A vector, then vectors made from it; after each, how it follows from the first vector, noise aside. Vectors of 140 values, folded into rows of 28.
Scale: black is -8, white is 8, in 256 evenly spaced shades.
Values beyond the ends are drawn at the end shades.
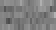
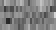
scaled up.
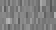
sign-scrambled.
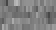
wrapped around, negated.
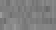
reversed, shrunk.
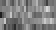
reversed, negated, scaled up.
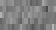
wrapped around, negated.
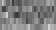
wrapped around, scaled up.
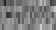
wrapped around, scaled up.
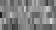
reversed, negated, scaled up.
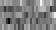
scaled up.
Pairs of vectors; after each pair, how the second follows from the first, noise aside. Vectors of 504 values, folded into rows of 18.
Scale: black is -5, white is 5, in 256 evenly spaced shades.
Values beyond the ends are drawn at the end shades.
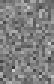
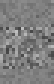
wrapped around, negated, partly zeroed.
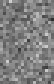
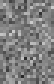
shuffled.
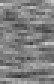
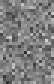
shuffled.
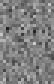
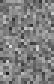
shuffled.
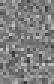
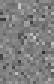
wrapped around, negated, partly zeroed.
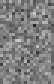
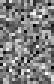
scaled up.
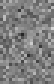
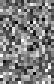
reversed, scaled up.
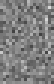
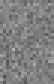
reversed, negated, shrunk.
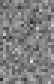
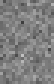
reversed, negated, shrunk.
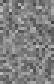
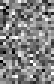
reversed, scaled up.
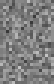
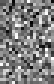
scaled up.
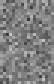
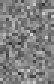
shuffled.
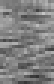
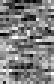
reversed, scaled up.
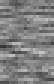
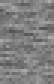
reversed, negated, shrunk.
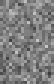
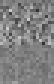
wrapped around, negated, partly zeroed.
